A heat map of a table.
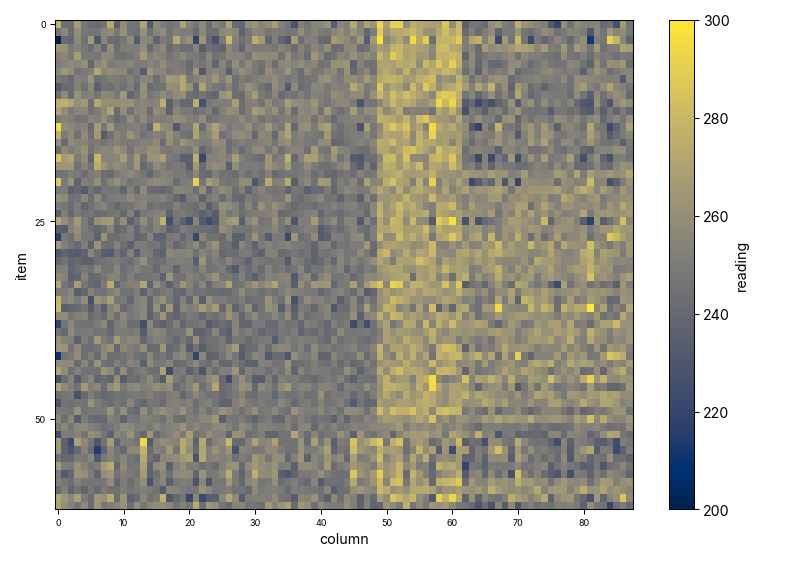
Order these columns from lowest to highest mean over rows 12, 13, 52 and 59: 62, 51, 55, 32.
32, 62, 51, 55
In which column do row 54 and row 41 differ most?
60
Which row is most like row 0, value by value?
33
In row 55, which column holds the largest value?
49
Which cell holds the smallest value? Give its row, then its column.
2, 0
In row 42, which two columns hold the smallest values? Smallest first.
0, 21
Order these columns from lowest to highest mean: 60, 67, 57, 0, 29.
29, 0, 67, 57, 60
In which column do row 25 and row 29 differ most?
81
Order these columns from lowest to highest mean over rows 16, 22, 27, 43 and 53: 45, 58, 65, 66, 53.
65, 45, 66, 58, 53
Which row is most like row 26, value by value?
24
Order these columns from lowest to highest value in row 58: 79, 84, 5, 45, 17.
17, 5, 79, 84, 45
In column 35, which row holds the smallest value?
27
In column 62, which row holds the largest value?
45
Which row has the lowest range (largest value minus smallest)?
51
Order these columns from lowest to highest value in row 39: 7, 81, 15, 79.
7, 15, 79, 81
